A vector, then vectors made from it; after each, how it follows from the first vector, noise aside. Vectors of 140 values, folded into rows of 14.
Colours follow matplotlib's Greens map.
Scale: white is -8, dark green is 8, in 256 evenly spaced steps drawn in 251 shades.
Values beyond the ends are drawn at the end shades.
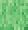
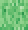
copied.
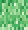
negated, scaled up.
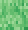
copied.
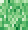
reversed, negated, scaled up.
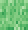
copied.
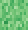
wrapped around.
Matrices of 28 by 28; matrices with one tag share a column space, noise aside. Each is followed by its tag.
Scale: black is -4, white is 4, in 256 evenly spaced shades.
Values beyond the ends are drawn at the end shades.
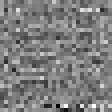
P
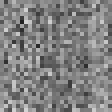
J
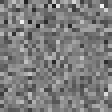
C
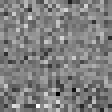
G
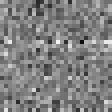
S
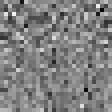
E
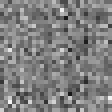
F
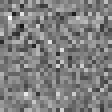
E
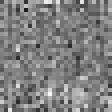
G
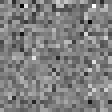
C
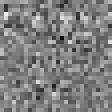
E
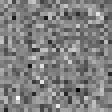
F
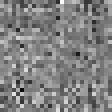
G
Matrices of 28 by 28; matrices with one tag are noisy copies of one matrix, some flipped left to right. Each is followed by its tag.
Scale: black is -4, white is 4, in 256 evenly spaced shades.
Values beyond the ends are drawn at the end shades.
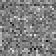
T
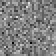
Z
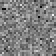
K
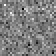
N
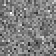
N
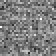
T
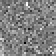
Z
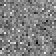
N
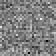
T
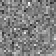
Z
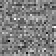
T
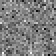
K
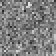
Z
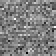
T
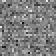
T
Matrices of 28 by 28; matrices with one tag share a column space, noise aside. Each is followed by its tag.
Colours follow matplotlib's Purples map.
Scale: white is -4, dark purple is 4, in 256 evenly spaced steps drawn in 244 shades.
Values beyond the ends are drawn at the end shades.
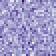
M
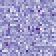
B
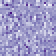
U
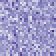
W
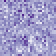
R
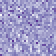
R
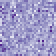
R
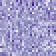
W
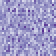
M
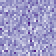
B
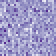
M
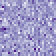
W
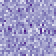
M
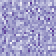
W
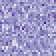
B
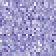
W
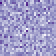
W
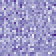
W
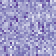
U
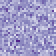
B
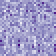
R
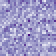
M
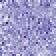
U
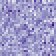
M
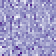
U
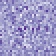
B
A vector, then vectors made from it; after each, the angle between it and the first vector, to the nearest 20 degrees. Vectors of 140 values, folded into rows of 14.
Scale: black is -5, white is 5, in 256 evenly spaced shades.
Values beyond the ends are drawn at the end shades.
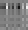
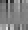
100 degrees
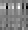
160 degrees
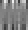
100 degrees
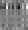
20 degrees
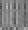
80 degrees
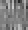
120 degrees
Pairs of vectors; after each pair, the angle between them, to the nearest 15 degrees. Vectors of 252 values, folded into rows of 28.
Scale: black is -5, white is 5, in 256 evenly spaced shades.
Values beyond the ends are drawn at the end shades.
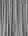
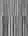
105 degrees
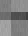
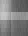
120 degrees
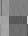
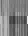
30 degrees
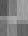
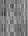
60 degrees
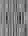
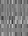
90 degrees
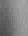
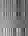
135 degrees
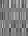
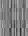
60 degrees
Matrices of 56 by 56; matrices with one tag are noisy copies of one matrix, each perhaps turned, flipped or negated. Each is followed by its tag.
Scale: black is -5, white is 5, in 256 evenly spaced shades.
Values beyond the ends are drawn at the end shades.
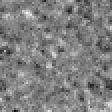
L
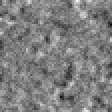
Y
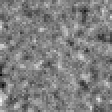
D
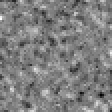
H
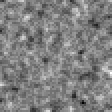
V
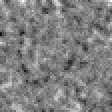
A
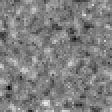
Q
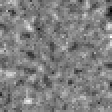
D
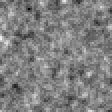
V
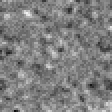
L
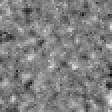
D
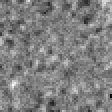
L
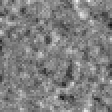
Y
